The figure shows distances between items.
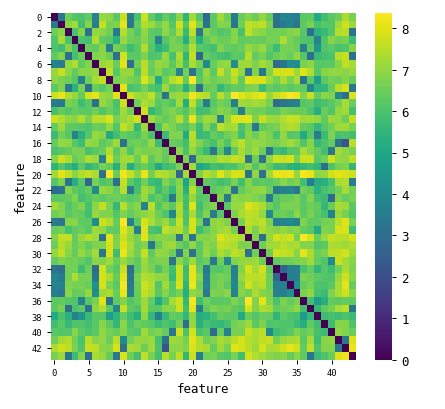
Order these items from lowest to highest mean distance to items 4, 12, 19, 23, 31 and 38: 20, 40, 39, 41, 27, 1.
40, 39, 27, 1, 41, 20
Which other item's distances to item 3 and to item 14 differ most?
29
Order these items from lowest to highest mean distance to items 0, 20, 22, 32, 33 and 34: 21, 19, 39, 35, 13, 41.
35, 19, 39, 21, 41, 13
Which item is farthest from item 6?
10
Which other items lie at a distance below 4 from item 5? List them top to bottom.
2, 9, 21, 37, 43
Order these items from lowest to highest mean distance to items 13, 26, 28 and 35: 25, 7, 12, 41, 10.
7, 12, 25, 41, 10
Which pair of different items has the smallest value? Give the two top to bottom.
16, 42
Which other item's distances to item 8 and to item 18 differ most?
20
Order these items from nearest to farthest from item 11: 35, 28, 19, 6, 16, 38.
6, 35, 19, 38, 16, 28
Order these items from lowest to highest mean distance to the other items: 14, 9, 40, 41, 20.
9, 40, 14, 41, 20
